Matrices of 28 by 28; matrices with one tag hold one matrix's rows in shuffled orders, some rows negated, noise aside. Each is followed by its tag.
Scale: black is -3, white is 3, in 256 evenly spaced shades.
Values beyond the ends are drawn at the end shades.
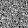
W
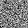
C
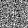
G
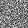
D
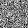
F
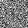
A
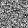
W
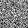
G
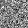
W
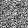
G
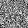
A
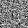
W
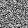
G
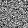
W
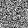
G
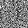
C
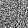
D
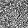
D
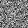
F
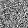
D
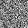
D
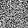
A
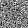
G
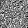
A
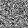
C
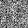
G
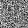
F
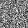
D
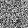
G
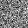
W
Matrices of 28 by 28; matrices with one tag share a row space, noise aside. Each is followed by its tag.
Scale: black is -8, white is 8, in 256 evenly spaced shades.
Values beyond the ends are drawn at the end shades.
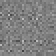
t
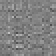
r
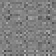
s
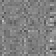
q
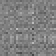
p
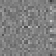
q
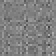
s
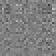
s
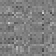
r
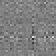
p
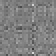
p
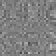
q
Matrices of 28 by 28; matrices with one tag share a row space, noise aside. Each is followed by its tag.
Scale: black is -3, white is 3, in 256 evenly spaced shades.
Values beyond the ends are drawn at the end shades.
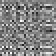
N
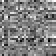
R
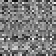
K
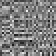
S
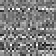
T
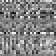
N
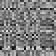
N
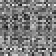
K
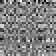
T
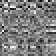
R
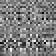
T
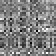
T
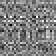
T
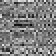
S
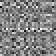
N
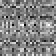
N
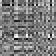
S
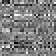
S
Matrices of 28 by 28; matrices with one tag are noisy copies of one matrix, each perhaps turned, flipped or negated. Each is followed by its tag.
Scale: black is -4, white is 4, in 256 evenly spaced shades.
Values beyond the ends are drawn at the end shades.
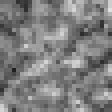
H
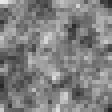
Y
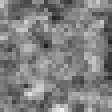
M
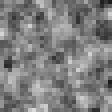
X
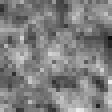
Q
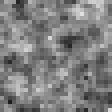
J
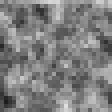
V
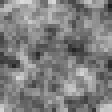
Y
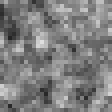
J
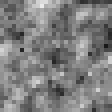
Q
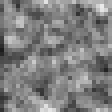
V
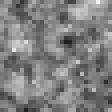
J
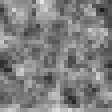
V
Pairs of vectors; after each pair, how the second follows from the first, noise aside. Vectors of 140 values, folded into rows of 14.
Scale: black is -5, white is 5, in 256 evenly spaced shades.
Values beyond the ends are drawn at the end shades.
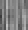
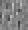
wrapped around, negated, partly zeroed.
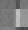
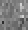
wrapped around, partly zeroed.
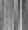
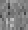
wrapped around, negated, partly zeroed.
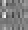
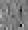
wrapped around, negated, partly zeroed.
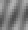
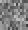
shuffled.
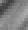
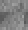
wrapped around, shrunk.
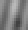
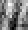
reversed, negated, scaled up.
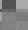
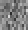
shuffled.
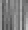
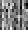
wrapped around, negated, scaled up.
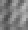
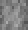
wrapped around, shrunk.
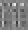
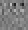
negated, partly zeroed.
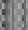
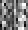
reversed, negated, scaled up.
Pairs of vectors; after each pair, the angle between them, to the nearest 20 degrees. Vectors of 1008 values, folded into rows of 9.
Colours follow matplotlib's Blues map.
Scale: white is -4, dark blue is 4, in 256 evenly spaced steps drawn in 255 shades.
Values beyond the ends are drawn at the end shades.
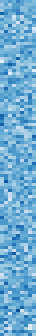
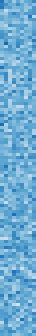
80 degrees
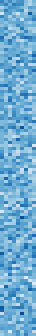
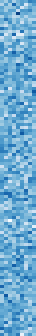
100 degrees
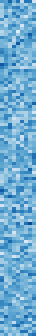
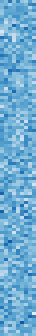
60 degrees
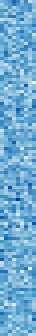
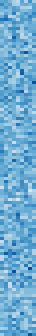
120 degrees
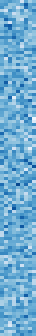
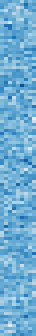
20 degrees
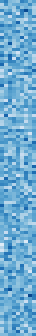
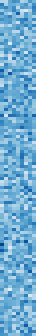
160 degrees
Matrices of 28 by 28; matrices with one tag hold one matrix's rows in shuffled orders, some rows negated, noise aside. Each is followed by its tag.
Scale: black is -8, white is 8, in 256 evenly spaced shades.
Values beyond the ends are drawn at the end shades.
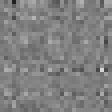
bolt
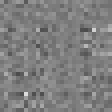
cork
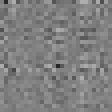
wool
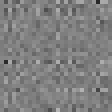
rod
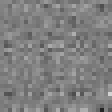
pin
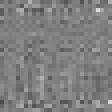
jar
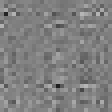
wool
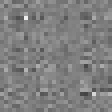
cork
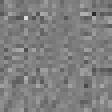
cork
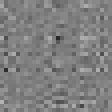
wool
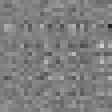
pin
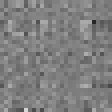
cork
